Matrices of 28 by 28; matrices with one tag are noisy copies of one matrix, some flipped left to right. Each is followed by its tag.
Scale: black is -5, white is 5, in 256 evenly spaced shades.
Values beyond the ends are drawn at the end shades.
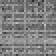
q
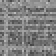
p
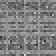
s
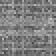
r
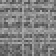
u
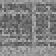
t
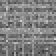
u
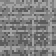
p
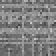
u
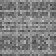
s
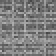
q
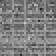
q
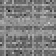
r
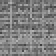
q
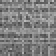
u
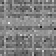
r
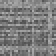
p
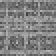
s
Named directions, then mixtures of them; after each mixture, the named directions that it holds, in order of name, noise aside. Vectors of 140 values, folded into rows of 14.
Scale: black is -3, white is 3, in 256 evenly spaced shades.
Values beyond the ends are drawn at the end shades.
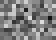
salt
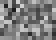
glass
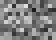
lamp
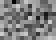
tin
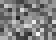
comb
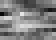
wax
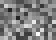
comb.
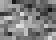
tin, wax.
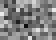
glass, tin, wax.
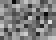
tin.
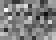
lamp, tin.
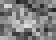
comb, lamp, wax.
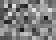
glass, lamp.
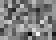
comb, glass.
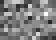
lamp, tin.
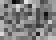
tin.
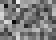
comb, glass, salt.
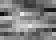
wax.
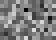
salt, wax.
